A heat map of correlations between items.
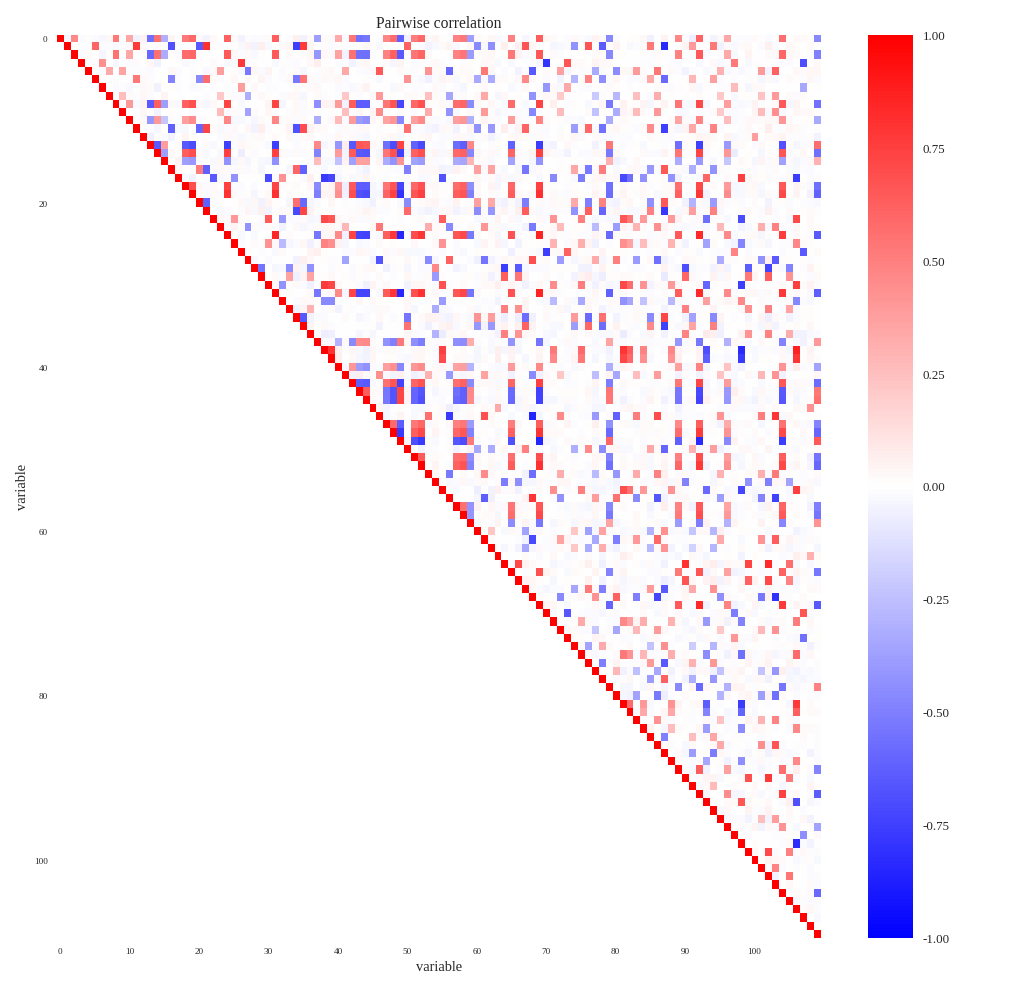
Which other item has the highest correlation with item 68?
56
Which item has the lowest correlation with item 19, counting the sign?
49
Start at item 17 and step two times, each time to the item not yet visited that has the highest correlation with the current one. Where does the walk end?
93
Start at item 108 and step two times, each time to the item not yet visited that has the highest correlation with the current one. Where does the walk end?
63
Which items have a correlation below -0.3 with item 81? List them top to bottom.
17, 32, 93, 98
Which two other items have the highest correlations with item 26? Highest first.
3, 73
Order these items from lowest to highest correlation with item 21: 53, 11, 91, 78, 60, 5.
78, 60, 53, 91, 5, 11
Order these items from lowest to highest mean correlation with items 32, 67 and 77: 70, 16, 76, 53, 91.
16, 53, 70, 91, 76
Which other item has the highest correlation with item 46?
103
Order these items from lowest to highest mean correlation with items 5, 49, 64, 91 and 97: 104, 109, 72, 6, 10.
104, 10, 72, 6, 109
